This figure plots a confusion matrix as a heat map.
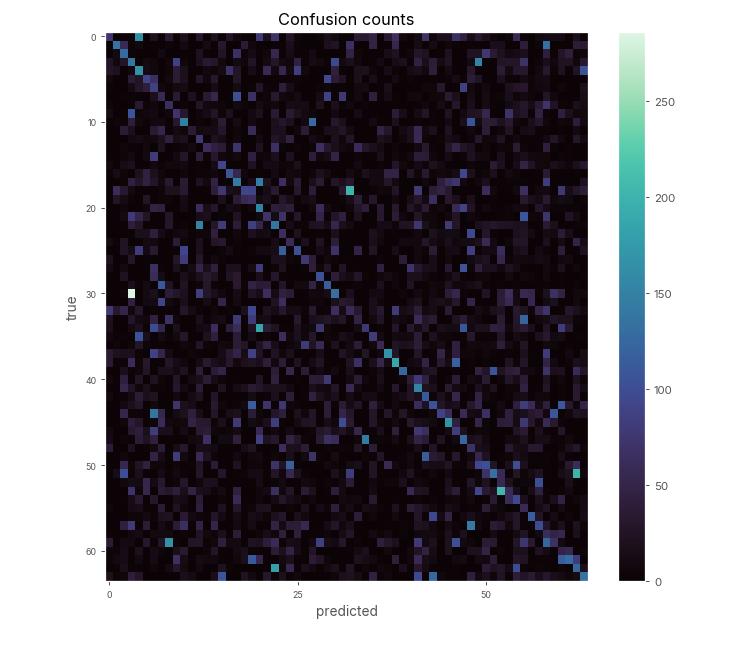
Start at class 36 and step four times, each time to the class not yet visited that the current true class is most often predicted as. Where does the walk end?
47
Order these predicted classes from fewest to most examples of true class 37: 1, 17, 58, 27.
27, 1, 17, 58
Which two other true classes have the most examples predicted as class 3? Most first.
30, 9
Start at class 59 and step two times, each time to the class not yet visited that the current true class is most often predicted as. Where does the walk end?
58
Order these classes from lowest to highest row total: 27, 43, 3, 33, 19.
19, 27, 33, 3, 43
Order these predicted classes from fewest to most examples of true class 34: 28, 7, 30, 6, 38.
30, 38, 7, 28, 6
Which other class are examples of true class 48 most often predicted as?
23
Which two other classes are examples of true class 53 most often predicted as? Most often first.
52, 49
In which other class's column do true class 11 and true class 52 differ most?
57
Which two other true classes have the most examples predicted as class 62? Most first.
51, 61
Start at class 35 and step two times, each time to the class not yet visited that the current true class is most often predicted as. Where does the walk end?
63
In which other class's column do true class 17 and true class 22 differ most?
12
